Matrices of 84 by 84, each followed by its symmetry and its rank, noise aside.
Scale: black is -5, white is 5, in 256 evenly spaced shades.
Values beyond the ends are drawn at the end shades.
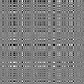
no symmetry, rank one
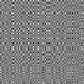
no symmetry, rank two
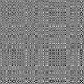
symmetric, rank two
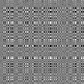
no symmetry, rank one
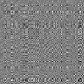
symmetric, rank three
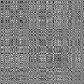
symmetric, rank three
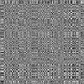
antisymmetric, rank two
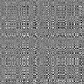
antisymmetric, rank two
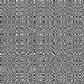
antisymmetric, rank two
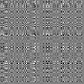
no symmetry, rank two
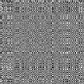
antisymmetric, rank two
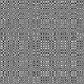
symmetric, rank one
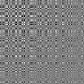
symmetric, rank one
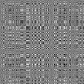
symmetric, rank two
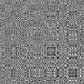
symmetric, rank three
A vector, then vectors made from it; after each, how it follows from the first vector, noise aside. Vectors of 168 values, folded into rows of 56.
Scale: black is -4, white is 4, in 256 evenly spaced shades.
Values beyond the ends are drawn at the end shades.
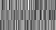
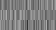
reversed, negated, shrunk.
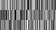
reversed.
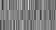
shrunk.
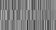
reversed, negated, shrunk.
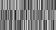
reversed.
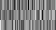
negated.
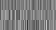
reversed, negated, shrunk.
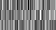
negated.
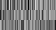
negated.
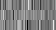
reversed, negated, partly zeroed.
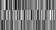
wrapped around.
